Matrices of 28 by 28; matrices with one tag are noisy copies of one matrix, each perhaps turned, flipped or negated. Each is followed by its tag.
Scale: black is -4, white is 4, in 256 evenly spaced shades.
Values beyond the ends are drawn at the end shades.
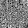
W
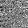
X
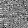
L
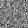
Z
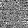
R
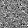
Z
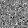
Z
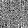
R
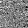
X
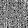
R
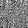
X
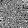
W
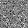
Z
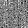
R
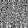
X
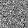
Z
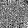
W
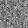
Z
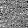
X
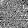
W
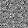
Z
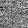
X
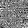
W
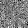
L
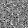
Z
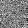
L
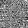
W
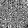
W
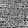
R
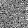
L
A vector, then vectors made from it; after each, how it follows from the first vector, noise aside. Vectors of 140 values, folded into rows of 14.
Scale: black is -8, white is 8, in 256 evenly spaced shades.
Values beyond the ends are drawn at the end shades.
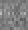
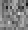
wrapped around, negated, scaled up.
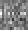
scaled up.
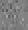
reversed, partly zeroed.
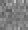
wrapped around.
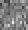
wrapped around, scaled up.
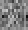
reversed, negated, scaled up.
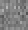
wrapped around.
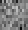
wrapped around, negated, scaled up.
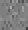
wrapped around, negated, partly zeroed.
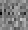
negated, scaled up.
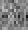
reversed, negated, scaled up.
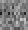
negated, scaled up.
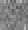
wrapped around.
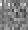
wrapped around, scaled up.
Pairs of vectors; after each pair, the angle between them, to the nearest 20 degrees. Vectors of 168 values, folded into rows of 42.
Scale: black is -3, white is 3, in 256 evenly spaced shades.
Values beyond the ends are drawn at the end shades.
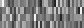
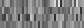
120 degrees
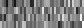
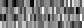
20 degrees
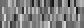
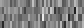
120 degrees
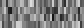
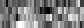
60 degrees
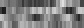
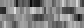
40 degrees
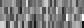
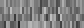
120 degrees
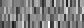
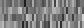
120 degrees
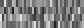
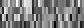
100 degrees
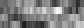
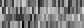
60 degrees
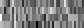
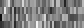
160 degrees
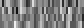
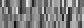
160 degrees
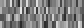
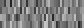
160 degrees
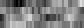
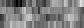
20 degrees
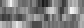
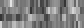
40 degrees
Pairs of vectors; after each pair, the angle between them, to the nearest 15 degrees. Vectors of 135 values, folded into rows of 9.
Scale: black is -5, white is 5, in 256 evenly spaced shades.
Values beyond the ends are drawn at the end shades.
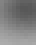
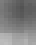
15 degrees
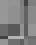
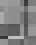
15 degrees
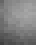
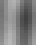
120 degrees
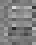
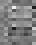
15 degrees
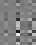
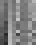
120 degrees
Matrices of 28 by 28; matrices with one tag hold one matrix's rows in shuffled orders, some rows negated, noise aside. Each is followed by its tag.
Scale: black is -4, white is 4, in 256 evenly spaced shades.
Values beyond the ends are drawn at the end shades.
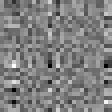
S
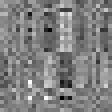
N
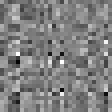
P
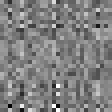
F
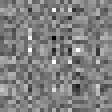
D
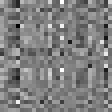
P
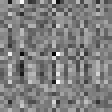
F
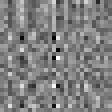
F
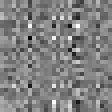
D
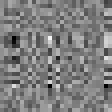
S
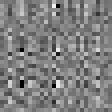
F
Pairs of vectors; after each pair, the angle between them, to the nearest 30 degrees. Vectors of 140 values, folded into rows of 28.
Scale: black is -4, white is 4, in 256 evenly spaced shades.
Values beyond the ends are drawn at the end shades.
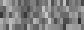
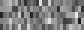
60 degrees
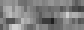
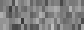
120 degrees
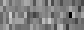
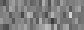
120 degrees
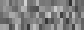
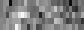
60 degrees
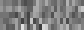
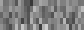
30 degrees
